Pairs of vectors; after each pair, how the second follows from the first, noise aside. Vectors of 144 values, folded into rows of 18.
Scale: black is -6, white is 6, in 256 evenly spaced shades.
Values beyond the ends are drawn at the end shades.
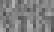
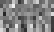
scaled up.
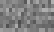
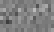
reversed, negated, partly zeroed.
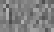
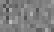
negated, partly zeroed.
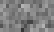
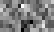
scaled up.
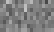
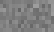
wrapped around, shrunk.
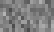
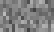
copied.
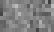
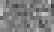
negated.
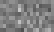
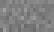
wrapped around, shrunk.
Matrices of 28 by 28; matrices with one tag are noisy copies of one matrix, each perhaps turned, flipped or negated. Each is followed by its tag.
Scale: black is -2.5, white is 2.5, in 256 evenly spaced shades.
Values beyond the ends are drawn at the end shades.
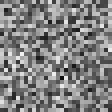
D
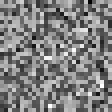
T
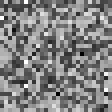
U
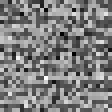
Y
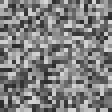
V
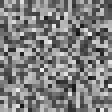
T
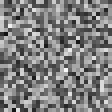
D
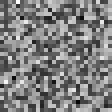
U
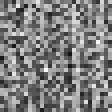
Y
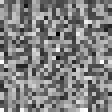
Y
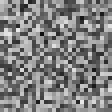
T
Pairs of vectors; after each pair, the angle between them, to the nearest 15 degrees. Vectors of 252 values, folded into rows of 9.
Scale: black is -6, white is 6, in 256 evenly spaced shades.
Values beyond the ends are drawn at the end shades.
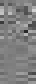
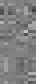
150 degrees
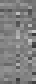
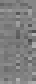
165 degrees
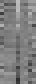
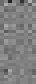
90 degrees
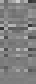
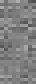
45 degrees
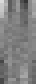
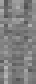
75 degrees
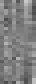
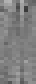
105 degrees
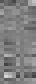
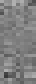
150 degrees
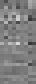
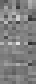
15 degrees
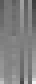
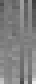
15 degrees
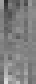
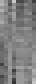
90 degrees
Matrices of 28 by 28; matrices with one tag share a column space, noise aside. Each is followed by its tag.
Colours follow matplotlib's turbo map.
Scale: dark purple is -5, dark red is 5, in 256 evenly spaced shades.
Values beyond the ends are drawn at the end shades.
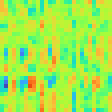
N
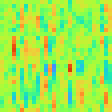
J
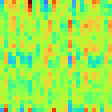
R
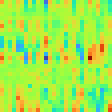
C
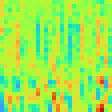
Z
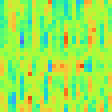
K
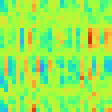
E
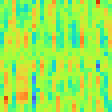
K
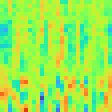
Z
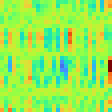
E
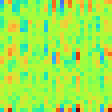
R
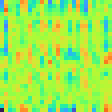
R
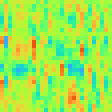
J
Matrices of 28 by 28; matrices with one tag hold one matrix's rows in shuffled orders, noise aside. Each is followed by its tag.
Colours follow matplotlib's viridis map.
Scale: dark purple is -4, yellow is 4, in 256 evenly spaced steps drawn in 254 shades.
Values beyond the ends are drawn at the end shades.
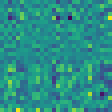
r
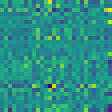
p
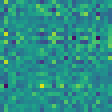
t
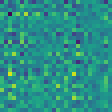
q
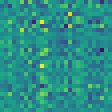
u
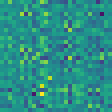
u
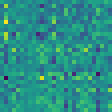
t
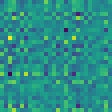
q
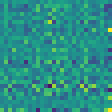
p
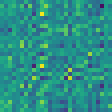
u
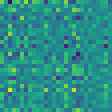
q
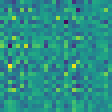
q
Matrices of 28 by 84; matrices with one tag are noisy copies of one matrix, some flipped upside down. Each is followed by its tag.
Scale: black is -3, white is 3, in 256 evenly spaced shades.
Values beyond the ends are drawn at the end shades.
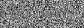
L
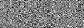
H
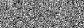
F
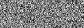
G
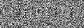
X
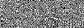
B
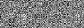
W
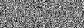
L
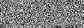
G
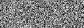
G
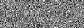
L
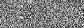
G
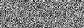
L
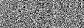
H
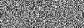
L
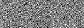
H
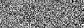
G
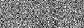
B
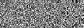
G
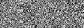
G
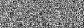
F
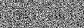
X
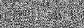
X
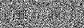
X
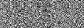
H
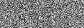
H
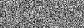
L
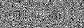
X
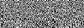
B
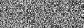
G
